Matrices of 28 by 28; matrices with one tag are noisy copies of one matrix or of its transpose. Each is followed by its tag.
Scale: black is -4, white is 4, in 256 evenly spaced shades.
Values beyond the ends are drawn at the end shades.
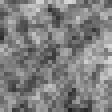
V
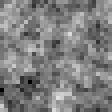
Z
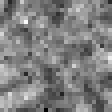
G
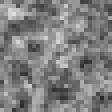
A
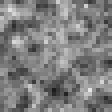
A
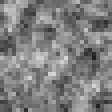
A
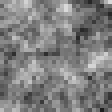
Z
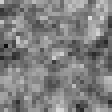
G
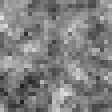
Z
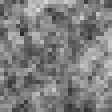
V
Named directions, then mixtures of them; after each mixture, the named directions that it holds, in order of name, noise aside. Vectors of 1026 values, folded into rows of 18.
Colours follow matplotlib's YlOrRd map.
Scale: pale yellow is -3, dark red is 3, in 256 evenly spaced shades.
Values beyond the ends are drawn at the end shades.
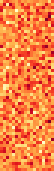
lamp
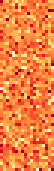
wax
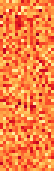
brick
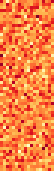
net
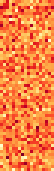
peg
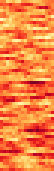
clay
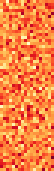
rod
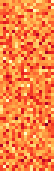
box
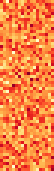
rod, wax.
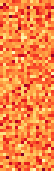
lamp, peg, rod.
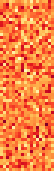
box, net, peg.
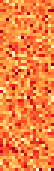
wax.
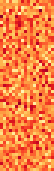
brick.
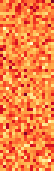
box, net.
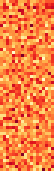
peg, rod.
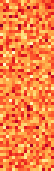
net, peg, rod.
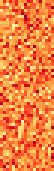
box, net, rod.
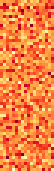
peg, rod.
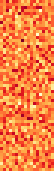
brick.
